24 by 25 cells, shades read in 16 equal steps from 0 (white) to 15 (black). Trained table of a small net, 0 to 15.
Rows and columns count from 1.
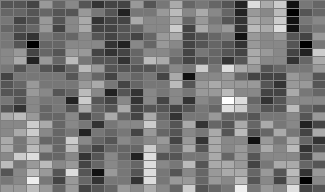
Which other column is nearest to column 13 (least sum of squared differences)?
21
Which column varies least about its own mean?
5
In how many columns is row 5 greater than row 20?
12
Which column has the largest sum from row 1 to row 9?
23
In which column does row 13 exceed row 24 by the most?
15
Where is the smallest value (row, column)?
13, 18
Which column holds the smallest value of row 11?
14
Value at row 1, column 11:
6
